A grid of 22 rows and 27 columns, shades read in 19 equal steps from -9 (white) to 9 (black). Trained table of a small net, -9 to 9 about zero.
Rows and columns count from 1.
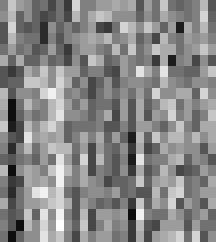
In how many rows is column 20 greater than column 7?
14
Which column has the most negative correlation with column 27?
2
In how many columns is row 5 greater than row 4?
11
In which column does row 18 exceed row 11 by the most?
18
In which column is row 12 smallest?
7
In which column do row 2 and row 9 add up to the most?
9
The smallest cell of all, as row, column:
21, 8
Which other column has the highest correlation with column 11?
25
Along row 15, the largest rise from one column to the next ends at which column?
12
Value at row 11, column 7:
-4
